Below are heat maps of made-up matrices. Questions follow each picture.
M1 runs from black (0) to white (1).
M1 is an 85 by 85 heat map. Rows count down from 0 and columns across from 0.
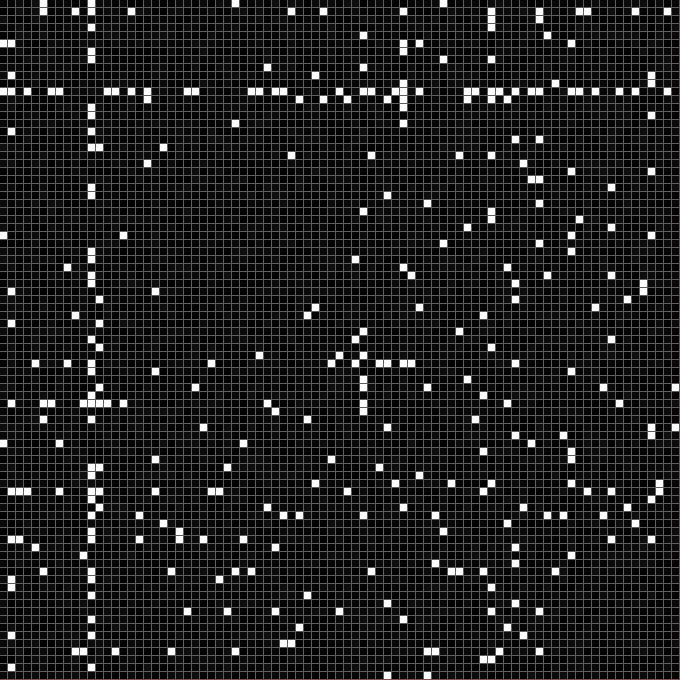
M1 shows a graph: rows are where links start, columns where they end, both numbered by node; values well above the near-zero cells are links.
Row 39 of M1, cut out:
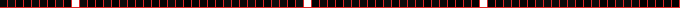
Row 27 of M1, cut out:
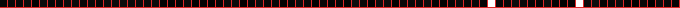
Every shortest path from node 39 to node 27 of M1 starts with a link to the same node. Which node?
node 60
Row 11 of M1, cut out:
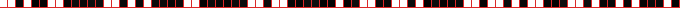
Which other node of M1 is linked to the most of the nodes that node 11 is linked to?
node 1
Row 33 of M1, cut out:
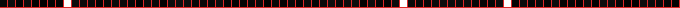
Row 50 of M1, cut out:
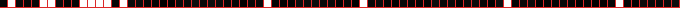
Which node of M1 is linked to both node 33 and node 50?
node 63
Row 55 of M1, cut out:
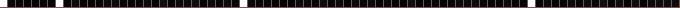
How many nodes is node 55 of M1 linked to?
4
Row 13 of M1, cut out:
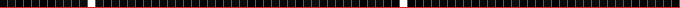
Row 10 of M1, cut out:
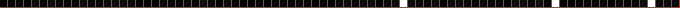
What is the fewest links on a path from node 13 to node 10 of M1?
2
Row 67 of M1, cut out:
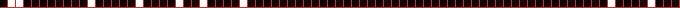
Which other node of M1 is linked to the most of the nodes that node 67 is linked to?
node 61
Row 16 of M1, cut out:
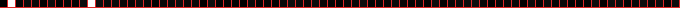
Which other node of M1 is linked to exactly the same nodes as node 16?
node 83
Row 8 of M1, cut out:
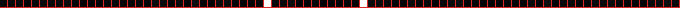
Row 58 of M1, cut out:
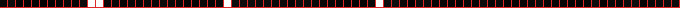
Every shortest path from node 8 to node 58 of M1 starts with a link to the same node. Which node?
node 45
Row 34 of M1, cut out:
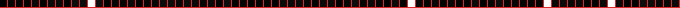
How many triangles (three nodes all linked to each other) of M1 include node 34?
0
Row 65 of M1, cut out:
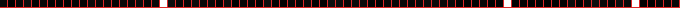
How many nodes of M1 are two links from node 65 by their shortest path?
7
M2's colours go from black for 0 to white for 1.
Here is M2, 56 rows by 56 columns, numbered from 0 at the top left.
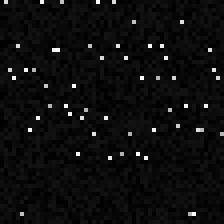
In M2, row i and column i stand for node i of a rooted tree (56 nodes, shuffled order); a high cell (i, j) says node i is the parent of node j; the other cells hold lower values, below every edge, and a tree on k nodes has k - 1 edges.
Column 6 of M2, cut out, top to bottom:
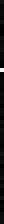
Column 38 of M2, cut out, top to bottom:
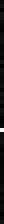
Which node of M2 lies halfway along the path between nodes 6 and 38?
5
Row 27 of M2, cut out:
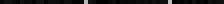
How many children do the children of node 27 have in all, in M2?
2
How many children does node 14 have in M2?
3
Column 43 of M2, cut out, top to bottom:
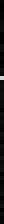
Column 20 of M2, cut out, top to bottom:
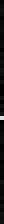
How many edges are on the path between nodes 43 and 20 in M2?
7
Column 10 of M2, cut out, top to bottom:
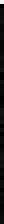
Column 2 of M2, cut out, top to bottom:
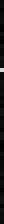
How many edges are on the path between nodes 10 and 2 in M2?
4
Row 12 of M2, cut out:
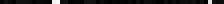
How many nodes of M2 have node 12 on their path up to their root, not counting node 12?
7
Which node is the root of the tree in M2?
0
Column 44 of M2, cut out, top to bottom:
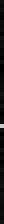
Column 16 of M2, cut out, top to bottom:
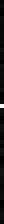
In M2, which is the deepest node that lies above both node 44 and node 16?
26
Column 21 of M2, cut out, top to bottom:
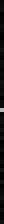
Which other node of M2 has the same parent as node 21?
42
